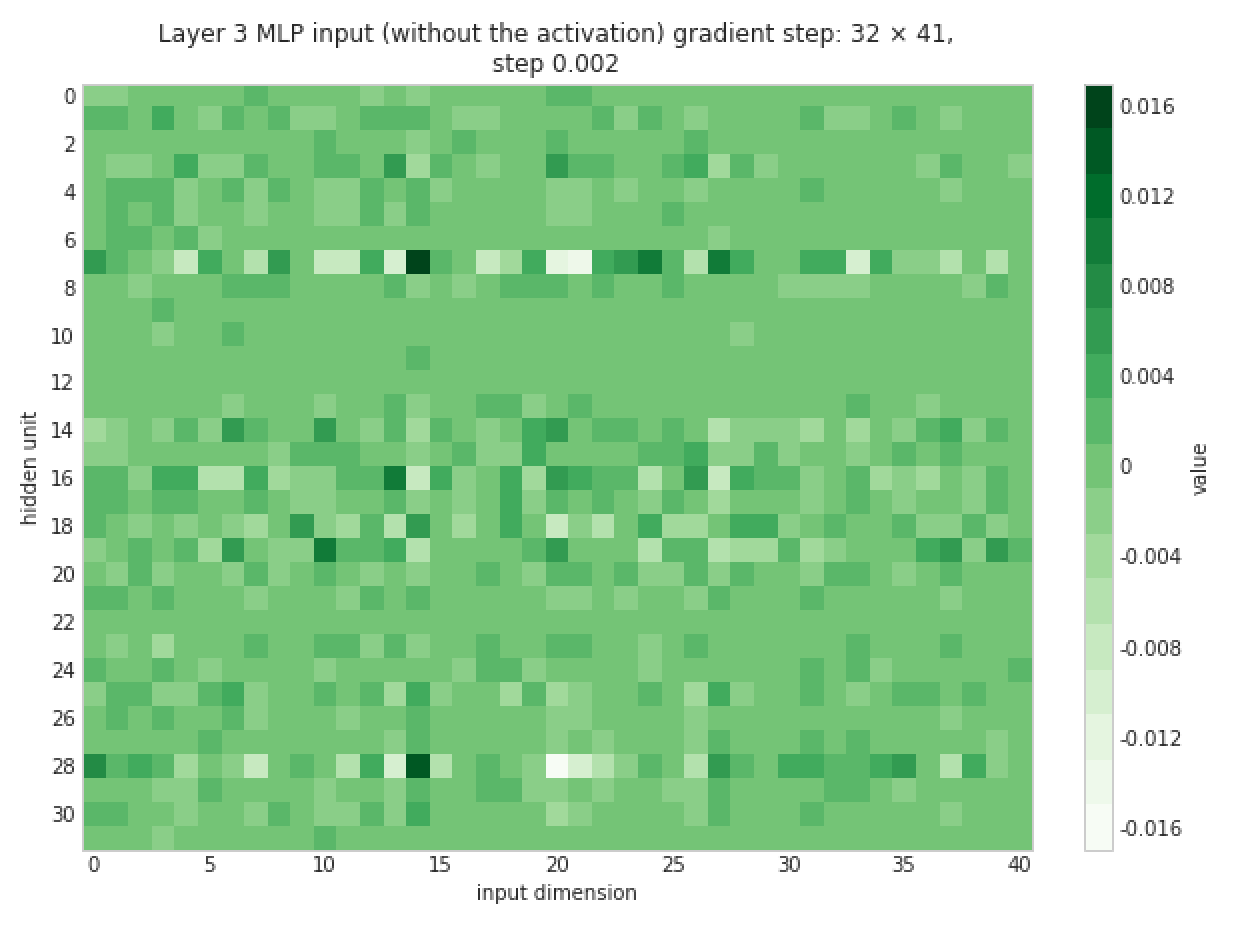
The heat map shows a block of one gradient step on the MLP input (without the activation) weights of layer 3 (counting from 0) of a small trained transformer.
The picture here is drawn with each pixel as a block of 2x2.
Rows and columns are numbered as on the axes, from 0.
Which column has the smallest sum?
21
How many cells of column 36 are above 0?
3
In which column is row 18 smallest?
20
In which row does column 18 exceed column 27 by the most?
16
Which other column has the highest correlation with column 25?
22
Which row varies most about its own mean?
7
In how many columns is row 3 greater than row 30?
13
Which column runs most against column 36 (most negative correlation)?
28
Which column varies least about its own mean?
40
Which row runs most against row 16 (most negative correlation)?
25
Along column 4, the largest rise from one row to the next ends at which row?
8
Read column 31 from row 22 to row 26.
0 0 0.002 0.002 0
